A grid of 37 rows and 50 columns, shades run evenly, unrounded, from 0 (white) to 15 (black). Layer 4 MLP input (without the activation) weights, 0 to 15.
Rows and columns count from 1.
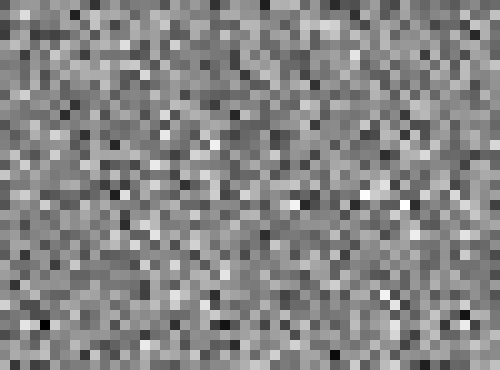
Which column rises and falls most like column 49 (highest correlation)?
26
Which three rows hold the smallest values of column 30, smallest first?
21, 35, 19
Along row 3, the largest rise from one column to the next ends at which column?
18
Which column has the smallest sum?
16
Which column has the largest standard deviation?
47
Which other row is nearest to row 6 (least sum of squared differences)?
28
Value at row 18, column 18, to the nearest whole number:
11
